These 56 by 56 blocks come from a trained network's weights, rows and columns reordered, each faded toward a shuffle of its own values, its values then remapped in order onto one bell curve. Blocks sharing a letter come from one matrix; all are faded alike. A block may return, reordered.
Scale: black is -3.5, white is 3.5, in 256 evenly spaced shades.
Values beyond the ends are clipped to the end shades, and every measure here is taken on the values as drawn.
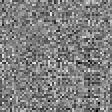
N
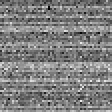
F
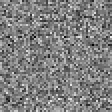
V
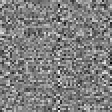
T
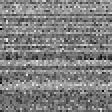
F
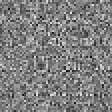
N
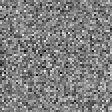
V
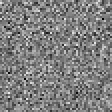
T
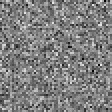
V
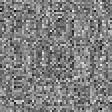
T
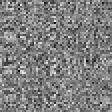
N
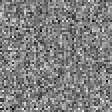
V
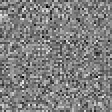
N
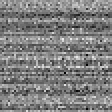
F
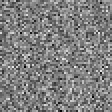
V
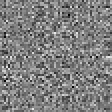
N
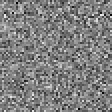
V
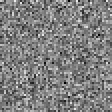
V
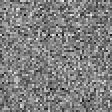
V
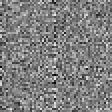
T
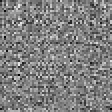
N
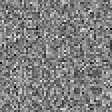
T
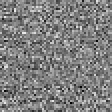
N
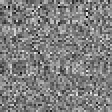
T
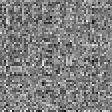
N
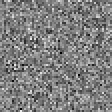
V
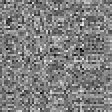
T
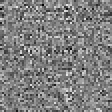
N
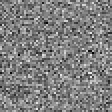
V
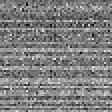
F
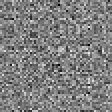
T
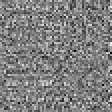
N
